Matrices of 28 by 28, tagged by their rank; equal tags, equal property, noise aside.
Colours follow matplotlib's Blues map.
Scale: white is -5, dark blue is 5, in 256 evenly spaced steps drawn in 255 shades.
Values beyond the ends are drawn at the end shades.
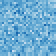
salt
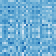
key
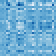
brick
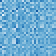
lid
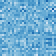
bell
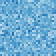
salt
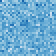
salt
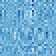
lid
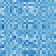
key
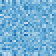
bell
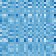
brick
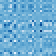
brick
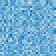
salt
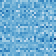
lid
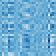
brick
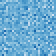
salt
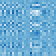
brick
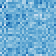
lid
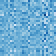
lid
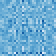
key
